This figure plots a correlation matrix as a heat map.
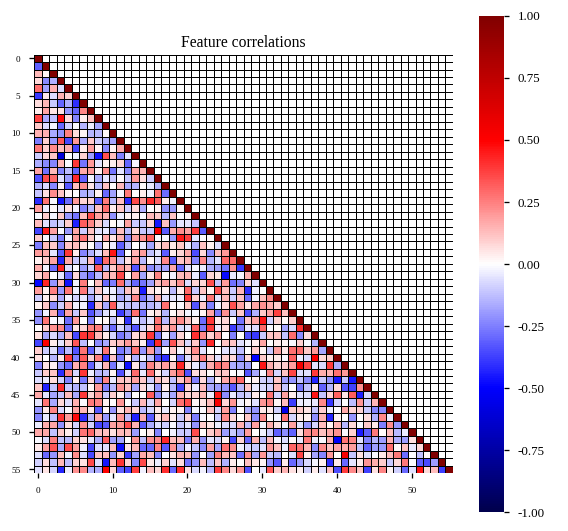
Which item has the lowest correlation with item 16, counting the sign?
22
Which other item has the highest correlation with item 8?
3
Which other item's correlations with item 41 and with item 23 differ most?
53
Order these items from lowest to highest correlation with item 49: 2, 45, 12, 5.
5, 45, 2, 12
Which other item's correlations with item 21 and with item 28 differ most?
37
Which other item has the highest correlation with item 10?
26
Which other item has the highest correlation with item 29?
11
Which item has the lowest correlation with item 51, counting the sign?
40
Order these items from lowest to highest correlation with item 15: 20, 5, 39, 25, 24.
5, 25, 20, 39, 24
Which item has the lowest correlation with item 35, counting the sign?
12
